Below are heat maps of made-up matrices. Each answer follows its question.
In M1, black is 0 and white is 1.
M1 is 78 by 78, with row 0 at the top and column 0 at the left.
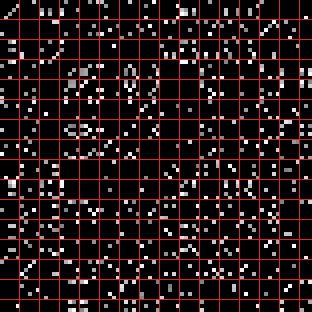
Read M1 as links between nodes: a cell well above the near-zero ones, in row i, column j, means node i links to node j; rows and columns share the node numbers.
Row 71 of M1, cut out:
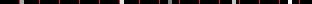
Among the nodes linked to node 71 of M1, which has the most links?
node 5
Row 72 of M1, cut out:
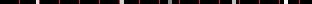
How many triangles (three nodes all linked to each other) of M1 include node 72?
8
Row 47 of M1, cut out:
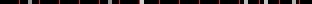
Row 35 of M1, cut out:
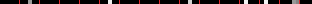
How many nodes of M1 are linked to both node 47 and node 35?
5
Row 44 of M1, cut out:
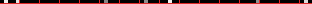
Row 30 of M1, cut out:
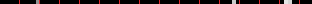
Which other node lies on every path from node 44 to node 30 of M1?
node 42
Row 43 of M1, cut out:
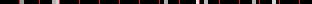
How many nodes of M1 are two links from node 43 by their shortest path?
3
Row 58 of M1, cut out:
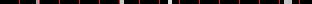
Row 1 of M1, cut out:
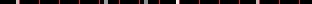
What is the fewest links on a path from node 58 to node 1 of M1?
3
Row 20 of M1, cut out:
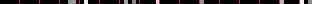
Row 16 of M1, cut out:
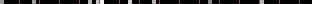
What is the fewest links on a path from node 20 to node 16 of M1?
3
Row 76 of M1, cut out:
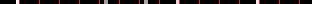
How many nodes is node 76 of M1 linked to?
5
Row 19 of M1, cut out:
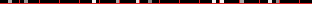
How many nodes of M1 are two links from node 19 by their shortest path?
10
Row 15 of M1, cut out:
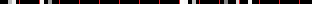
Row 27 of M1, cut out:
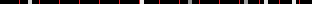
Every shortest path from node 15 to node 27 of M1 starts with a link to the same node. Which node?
node 45
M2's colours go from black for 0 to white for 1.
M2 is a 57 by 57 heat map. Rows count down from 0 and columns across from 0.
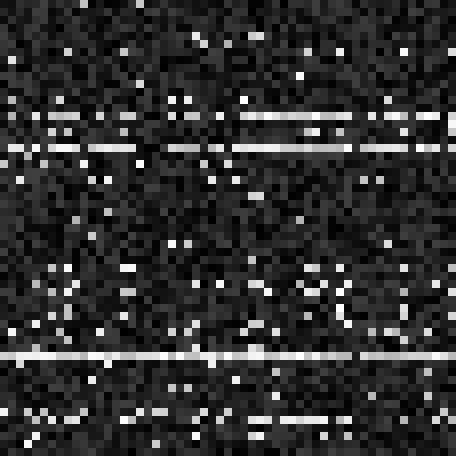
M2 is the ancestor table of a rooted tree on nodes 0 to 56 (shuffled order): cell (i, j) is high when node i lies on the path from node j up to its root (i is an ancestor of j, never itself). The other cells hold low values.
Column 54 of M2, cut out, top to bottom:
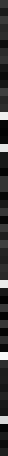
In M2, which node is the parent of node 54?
35
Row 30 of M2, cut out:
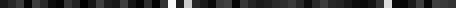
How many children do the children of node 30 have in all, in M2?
2
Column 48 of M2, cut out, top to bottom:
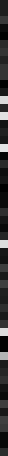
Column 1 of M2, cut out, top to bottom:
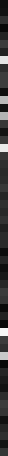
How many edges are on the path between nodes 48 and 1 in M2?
4
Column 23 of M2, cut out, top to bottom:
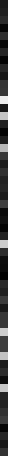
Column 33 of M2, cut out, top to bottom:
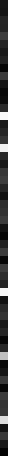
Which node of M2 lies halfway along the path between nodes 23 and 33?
41
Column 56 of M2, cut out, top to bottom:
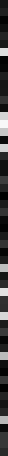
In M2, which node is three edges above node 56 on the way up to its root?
39
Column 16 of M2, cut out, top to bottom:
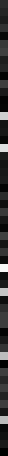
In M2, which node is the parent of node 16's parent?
36
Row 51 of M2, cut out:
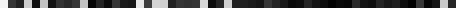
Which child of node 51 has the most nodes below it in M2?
20
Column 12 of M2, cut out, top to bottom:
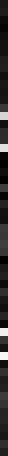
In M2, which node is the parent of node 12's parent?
14
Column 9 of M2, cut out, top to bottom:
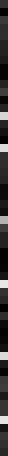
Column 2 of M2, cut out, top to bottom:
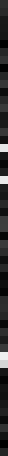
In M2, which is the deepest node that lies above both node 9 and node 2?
18
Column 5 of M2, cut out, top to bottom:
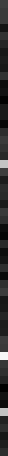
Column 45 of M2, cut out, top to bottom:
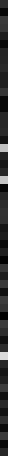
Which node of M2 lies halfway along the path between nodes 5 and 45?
44
